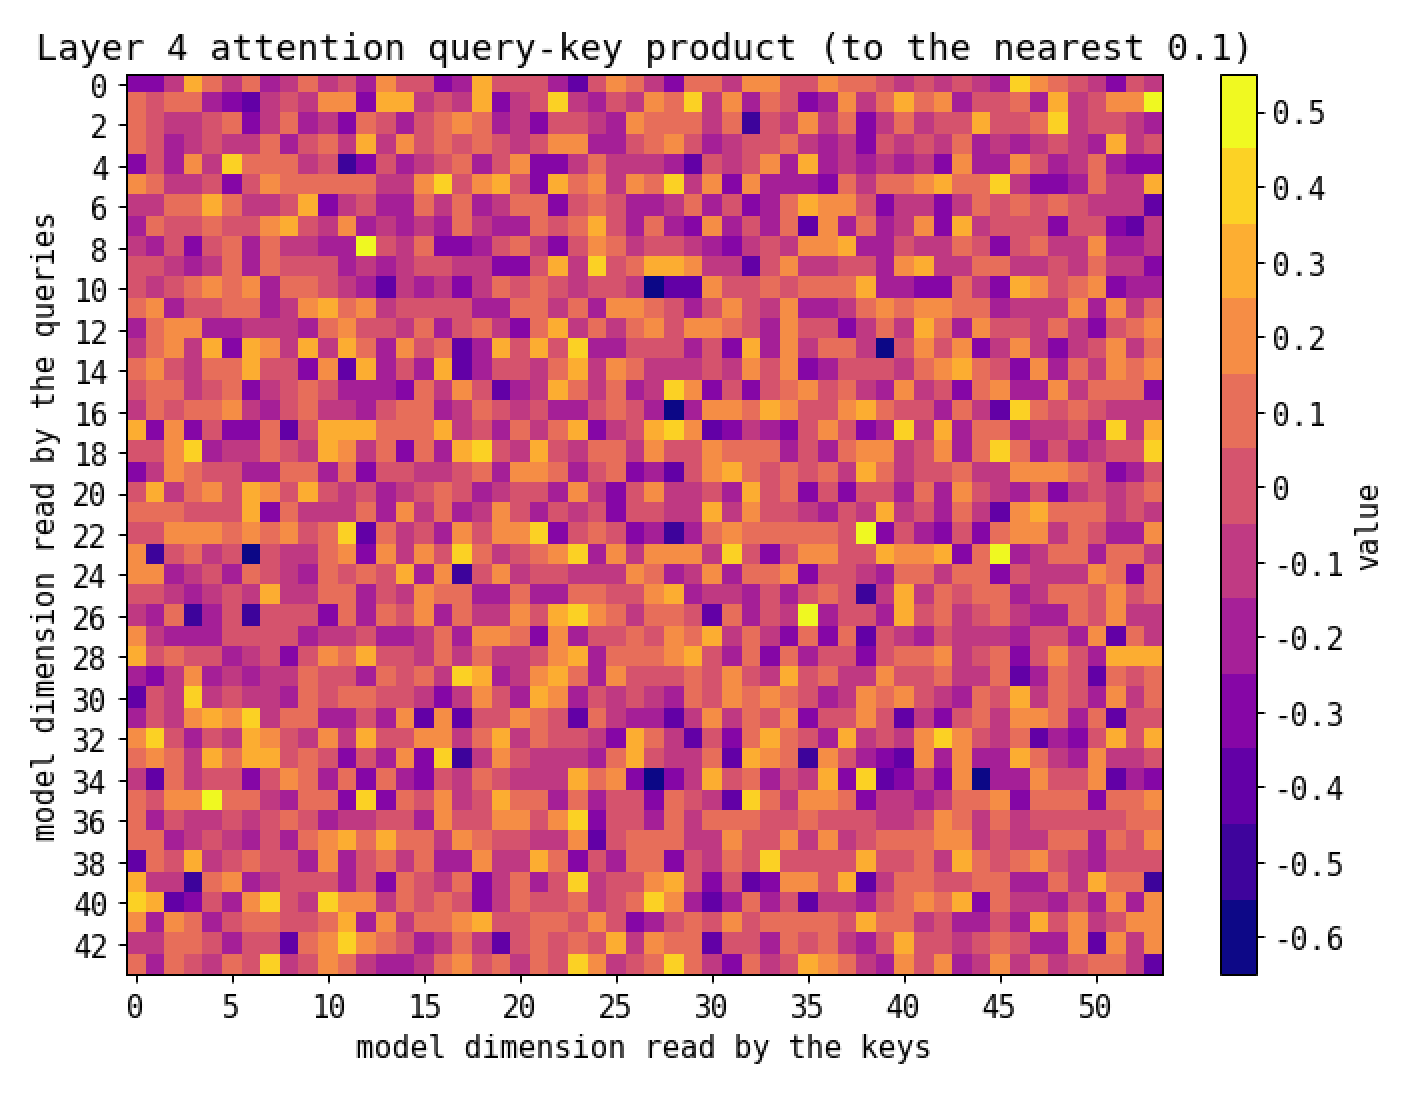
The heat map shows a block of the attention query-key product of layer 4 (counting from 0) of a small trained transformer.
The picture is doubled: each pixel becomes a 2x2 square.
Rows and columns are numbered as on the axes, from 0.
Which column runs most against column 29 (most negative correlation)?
43
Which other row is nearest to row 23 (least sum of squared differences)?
29
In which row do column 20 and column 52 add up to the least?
7
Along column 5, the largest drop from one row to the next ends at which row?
5
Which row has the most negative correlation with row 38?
39
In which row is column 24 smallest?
37
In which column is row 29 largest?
17
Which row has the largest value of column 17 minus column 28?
22
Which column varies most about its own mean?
28
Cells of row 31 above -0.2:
39
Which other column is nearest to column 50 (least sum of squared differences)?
8
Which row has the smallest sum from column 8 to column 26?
4
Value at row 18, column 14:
-0.3
